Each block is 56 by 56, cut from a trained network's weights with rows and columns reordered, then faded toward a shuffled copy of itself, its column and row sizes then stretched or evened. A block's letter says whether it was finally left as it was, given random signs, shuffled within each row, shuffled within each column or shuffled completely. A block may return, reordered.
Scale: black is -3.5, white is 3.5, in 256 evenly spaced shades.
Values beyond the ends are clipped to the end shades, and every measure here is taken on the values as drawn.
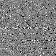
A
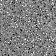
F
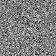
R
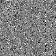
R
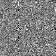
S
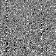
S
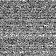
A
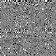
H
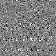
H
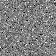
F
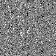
R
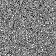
F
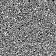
F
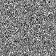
R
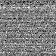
A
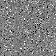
R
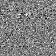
A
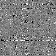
S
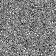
F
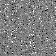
R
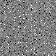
R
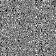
R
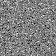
F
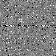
S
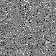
R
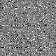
S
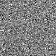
S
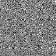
S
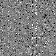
R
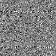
S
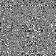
S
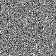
R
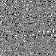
H
